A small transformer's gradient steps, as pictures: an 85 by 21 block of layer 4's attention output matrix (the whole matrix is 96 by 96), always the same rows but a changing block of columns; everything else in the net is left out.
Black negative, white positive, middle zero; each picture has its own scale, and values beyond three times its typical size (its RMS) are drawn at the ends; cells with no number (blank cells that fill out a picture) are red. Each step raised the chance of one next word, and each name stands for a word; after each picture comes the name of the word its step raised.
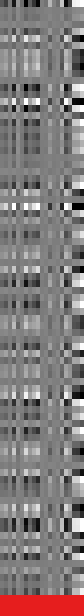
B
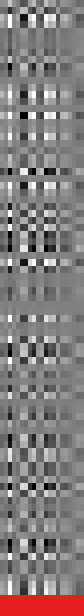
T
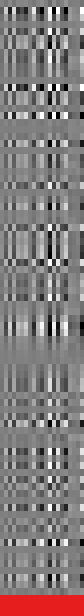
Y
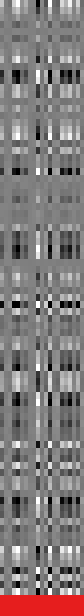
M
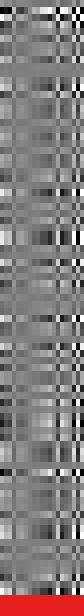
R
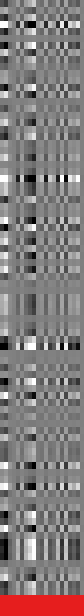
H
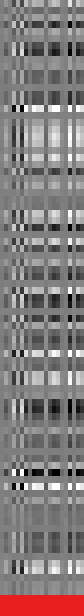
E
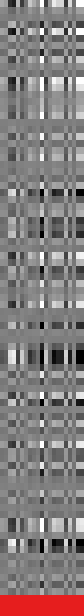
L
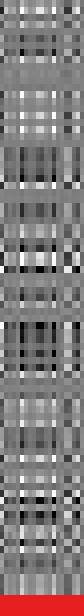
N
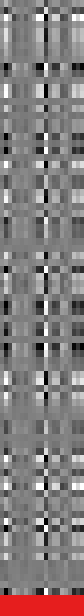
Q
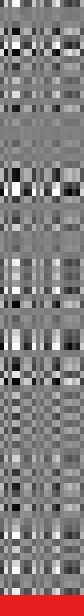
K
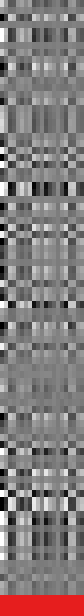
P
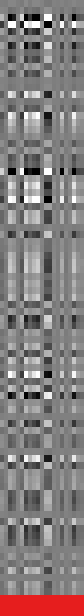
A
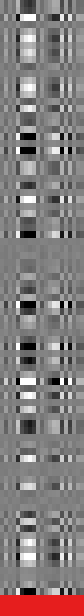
Q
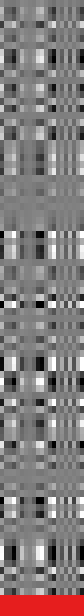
M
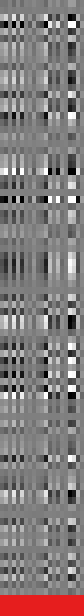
A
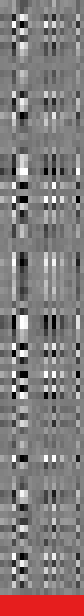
A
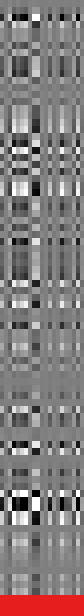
P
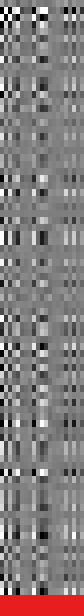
R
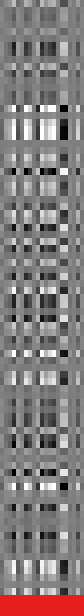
E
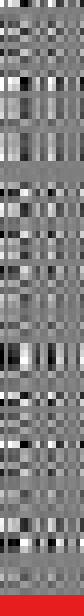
L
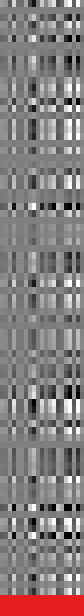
B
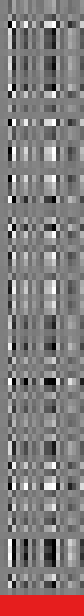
H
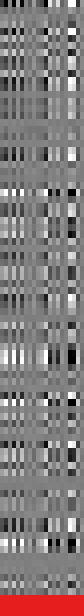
L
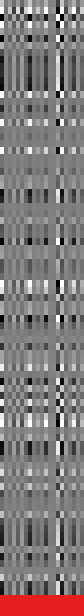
R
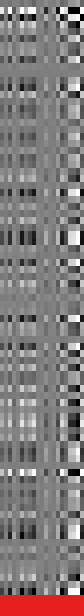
R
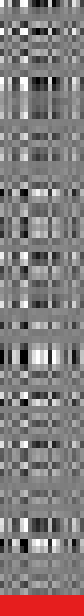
L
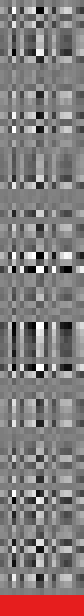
N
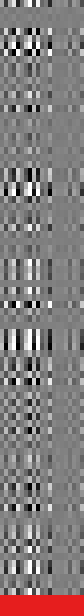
K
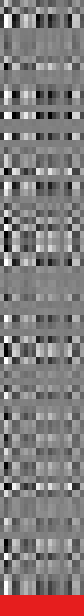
T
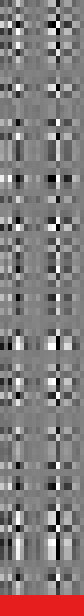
H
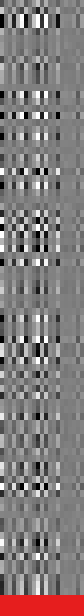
T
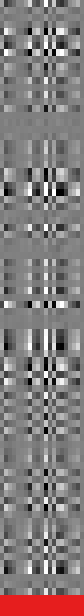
K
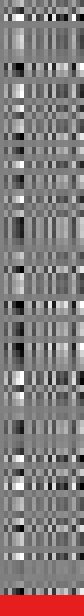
Q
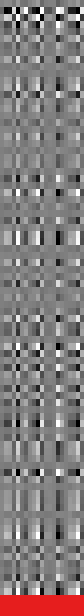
R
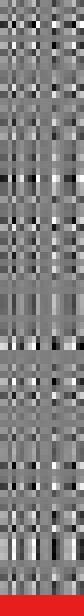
H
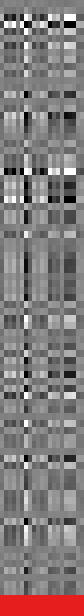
A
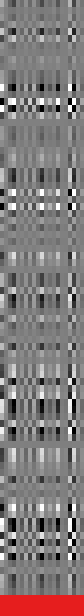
B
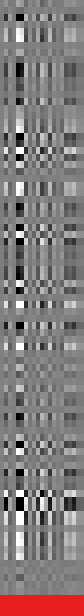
P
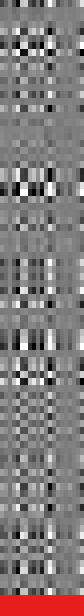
K
